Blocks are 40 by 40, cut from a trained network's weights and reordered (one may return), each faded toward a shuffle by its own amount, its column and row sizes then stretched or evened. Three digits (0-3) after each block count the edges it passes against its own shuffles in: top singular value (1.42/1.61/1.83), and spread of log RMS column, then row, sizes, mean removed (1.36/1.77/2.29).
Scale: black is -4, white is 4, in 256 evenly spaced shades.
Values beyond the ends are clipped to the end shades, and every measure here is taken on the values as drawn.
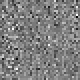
1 3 1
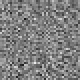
3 0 1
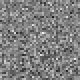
0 1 0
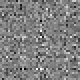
1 2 2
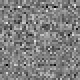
2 0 2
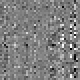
3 3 1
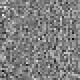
2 1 0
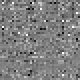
0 1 3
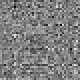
3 1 2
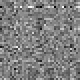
3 1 2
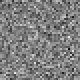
1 0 0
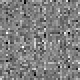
1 2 0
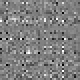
3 2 3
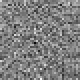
2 1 0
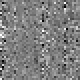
0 3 0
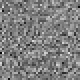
2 0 1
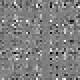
1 3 3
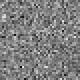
1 1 1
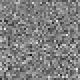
1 0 1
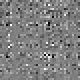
1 3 3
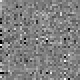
1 2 1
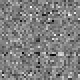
0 1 2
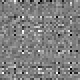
3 2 3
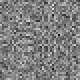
3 0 0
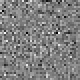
0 1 2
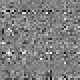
2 2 3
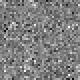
0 1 2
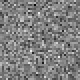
2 0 0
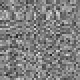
3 1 0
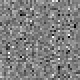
2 2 0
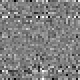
3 1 3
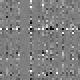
2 3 2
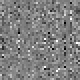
1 3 1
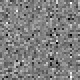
1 2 0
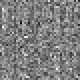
1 0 0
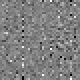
0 2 0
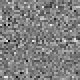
0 0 2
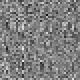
3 2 0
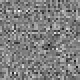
2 1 1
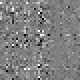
0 3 2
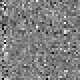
0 2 1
